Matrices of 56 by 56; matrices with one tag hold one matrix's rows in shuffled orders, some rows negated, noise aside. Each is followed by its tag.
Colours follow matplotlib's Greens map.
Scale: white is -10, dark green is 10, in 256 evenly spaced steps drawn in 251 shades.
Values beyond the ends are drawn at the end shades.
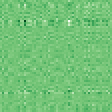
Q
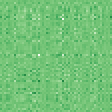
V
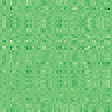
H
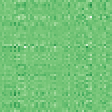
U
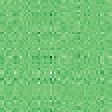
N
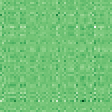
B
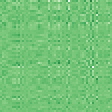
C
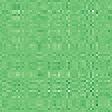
C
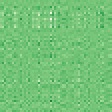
N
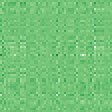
B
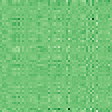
C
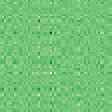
N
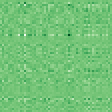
Q
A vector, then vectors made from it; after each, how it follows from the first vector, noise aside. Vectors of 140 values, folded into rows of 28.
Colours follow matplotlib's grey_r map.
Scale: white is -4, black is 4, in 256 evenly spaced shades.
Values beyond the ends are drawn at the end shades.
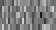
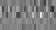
negated, partly zeroed.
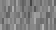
wrapped around, shrunk.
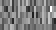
wrapped around, negated.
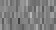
wrapped around, shrunk.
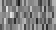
wrapped around, negated.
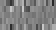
reversed, negated, partly zeroed.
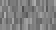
wrapped around, shrunk.
